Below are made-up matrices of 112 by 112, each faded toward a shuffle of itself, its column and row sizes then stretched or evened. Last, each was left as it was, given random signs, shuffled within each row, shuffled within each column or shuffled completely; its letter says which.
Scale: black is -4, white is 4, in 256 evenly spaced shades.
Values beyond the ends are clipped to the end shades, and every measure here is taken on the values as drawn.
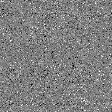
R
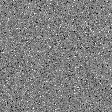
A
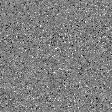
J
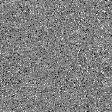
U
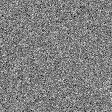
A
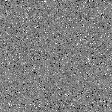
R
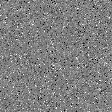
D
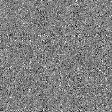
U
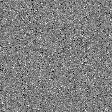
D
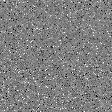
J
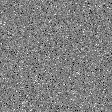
A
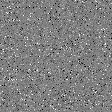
J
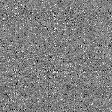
U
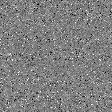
J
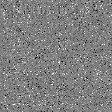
U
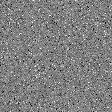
A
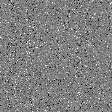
D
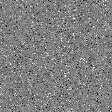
D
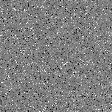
J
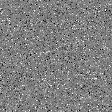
J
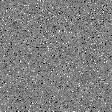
J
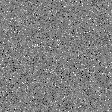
A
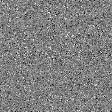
R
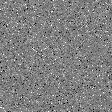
A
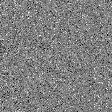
D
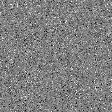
D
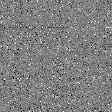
R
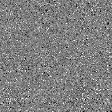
U
